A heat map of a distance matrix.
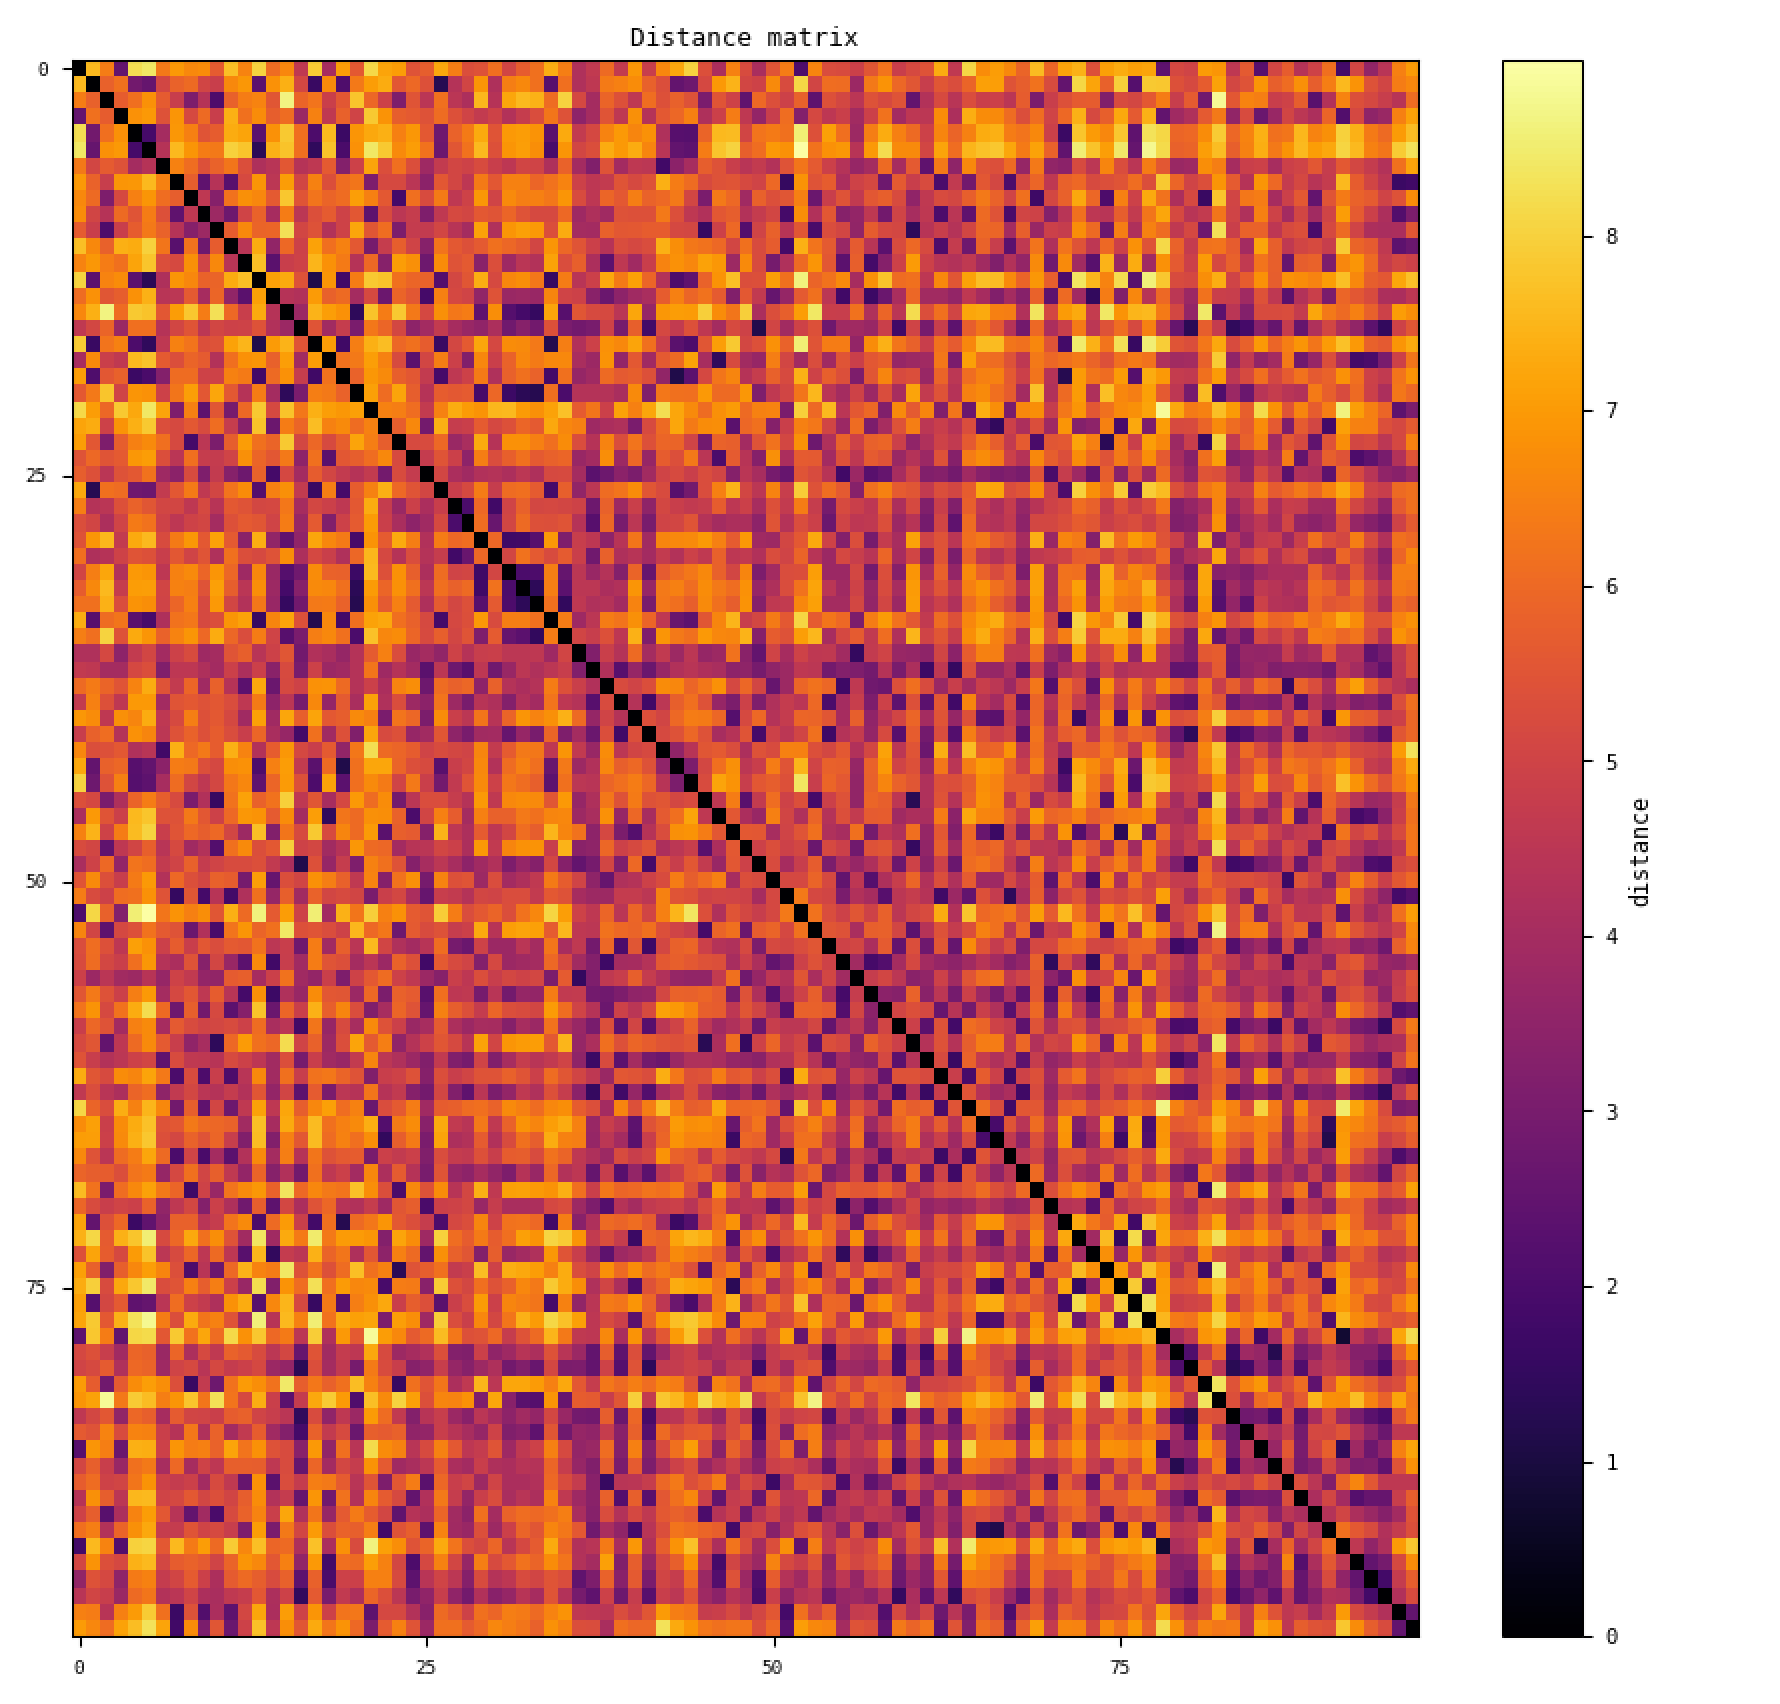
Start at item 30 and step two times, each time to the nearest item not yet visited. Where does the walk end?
28
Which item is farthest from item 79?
21
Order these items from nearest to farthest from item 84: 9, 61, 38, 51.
51, 61, 9, 38
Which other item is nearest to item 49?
16
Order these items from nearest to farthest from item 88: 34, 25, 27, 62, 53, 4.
25, 27, 62, 53, 34, 4
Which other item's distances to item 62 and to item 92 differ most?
64
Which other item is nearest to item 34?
17
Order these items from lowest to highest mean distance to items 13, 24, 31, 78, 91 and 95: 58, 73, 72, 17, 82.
73, 58, 17, 82, 72
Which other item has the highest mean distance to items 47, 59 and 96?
5
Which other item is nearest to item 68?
63
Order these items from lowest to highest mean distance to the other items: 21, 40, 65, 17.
40, 65, 17, 21
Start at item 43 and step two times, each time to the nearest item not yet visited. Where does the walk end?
71
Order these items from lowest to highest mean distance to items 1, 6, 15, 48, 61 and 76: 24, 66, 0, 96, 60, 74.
60, 24, 74, 66, 0, 96
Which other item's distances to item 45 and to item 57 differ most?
12
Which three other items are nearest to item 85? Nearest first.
91, 78, 0
